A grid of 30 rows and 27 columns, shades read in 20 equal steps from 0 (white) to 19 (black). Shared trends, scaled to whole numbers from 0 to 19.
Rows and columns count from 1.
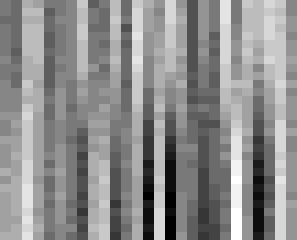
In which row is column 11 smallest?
3
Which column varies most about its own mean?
16
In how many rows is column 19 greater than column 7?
20
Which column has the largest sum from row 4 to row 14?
18
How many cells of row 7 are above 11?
3
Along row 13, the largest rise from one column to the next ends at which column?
14
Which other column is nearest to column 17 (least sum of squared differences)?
27
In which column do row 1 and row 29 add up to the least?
26
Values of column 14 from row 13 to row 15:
11 12 12
